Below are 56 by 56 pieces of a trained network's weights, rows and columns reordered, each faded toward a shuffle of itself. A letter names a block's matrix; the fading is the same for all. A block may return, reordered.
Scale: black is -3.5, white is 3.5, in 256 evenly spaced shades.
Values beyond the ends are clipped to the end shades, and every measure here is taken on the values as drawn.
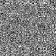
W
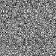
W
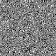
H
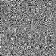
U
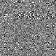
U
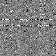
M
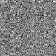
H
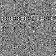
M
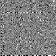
M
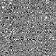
U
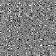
U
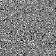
U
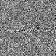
W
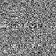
W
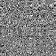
H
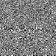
U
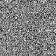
H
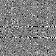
M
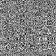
W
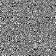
U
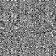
W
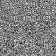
W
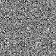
H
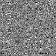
U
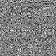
W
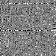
M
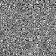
H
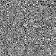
U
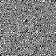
U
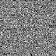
H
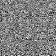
H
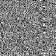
W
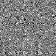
U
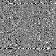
M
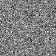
H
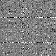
M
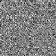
W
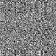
W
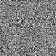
H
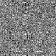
W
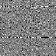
M
